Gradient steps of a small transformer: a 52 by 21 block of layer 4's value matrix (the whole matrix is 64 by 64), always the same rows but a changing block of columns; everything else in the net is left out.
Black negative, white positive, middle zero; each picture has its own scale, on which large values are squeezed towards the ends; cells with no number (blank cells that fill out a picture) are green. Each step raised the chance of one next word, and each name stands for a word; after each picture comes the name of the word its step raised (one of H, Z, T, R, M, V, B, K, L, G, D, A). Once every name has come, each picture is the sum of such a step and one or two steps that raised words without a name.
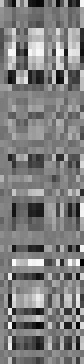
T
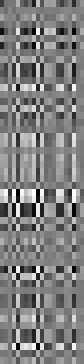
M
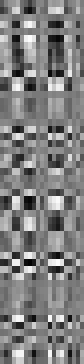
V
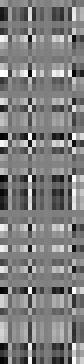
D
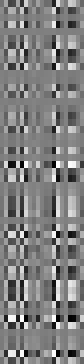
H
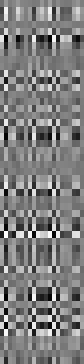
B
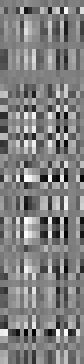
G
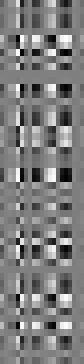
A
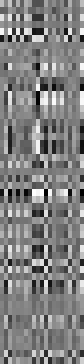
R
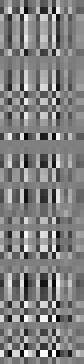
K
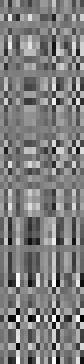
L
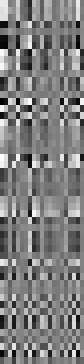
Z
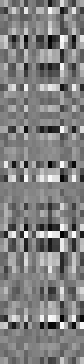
H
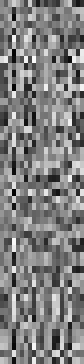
A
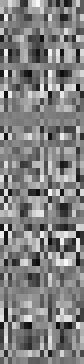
T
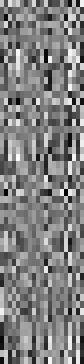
Z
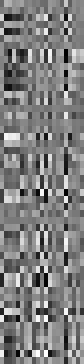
K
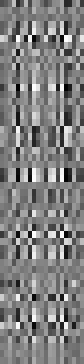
A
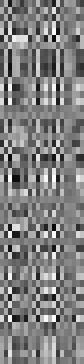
Z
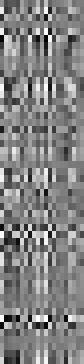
L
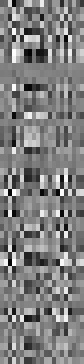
T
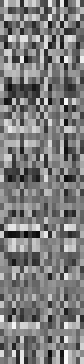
Z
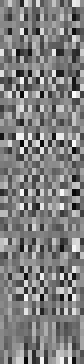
D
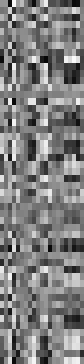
Z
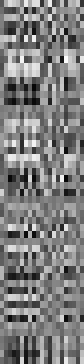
Z
